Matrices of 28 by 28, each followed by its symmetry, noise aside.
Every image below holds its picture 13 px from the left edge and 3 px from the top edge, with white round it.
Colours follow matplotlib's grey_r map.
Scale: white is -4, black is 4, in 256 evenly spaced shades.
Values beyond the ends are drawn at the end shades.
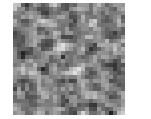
same after a half turn.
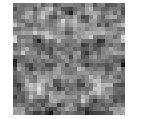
mirrored left to right.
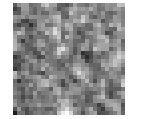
no symmetry.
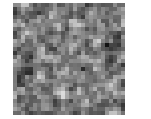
same after a half turn.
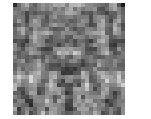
mirrored left to right.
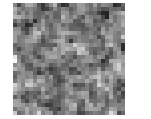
no symmetry.
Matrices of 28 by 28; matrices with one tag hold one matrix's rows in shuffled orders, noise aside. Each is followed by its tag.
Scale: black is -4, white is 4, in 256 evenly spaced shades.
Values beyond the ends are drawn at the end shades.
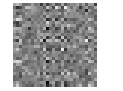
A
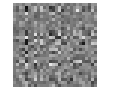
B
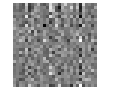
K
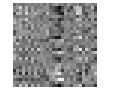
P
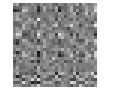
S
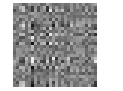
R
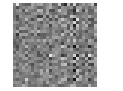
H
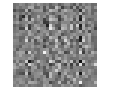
K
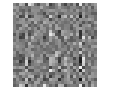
K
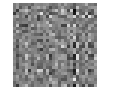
H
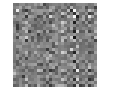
H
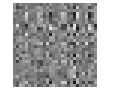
H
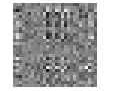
A
